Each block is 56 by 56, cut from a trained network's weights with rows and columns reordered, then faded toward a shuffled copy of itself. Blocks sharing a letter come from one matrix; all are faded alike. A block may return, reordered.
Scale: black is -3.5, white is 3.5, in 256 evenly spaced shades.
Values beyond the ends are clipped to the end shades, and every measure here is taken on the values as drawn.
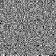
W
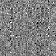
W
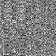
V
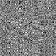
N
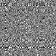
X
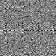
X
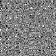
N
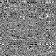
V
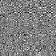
V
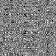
N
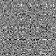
X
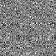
N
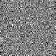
V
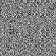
W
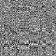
X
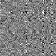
N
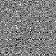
X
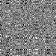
V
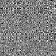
X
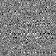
V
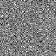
V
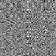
W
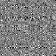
V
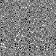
N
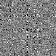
N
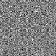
W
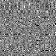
V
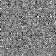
N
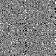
N
